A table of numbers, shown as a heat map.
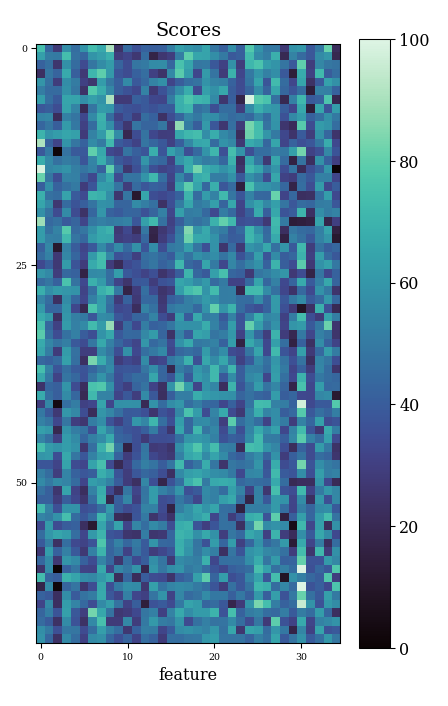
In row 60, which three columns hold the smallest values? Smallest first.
2, 12, 0
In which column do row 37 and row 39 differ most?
0
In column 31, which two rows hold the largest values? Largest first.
64, 45
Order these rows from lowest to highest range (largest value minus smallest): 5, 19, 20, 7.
19, 7, 5, 20
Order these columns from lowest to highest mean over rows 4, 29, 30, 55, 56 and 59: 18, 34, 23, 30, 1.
23, 34, 18, 1, 30
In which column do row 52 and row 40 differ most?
34
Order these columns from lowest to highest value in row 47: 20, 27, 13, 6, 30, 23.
13, 23, 30, 6, 27, 20
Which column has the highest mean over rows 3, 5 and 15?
7
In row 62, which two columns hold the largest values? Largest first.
30, 34
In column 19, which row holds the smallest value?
55
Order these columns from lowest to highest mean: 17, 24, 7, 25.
24, 17, 25, 7
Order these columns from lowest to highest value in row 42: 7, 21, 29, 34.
29, 34, 7, 21
